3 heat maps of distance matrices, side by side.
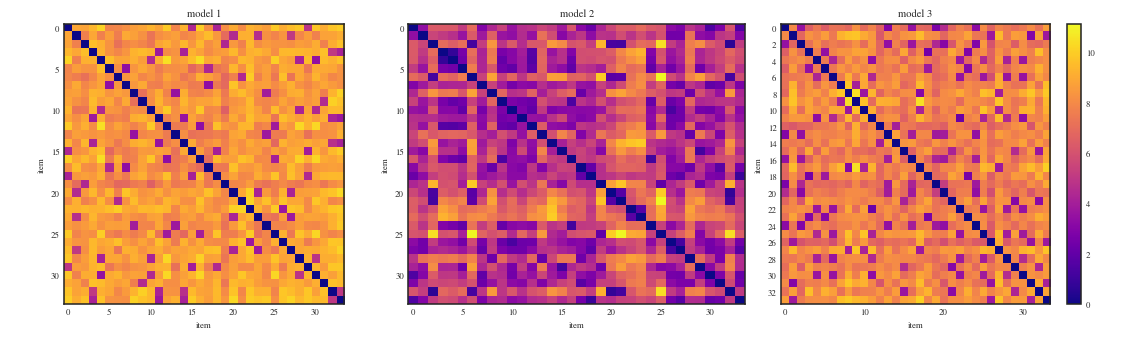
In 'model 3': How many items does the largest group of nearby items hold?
7
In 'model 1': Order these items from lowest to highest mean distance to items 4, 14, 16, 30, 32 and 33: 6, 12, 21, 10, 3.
3, 10, 12, 6, 21
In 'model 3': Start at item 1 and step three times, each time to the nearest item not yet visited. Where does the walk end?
33
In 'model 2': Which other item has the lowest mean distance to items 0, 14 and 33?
30
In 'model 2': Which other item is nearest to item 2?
32
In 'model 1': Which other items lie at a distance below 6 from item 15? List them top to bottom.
0, 18, 29
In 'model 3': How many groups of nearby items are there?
8
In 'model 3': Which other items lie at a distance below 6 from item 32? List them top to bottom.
15, 21, 29
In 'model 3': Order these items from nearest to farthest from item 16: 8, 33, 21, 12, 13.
13, 21, 12, 8, 33
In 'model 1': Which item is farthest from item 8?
33
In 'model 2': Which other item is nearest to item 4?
3
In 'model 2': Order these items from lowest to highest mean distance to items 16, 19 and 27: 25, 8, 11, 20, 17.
11, 17, 25, 8, 20
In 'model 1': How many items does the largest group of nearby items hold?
5
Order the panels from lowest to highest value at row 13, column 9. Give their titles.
model 2, model 1, model 3
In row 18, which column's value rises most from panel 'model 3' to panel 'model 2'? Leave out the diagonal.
3
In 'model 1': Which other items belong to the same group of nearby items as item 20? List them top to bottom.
1, 23, 27
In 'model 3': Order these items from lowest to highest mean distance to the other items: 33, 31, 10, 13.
13, 31, 10, 33
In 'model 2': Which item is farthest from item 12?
23
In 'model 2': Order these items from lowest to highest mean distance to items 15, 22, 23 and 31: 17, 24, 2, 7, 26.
26, 17, 7, 24, 2
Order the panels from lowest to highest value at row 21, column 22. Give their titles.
model 2, model 3, model 1
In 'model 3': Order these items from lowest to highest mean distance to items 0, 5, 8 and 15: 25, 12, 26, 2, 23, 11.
2, 23, 12, 26, 11, 25
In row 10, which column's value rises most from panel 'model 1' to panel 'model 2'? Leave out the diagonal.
28
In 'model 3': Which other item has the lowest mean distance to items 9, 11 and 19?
22
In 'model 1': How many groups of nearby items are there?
11
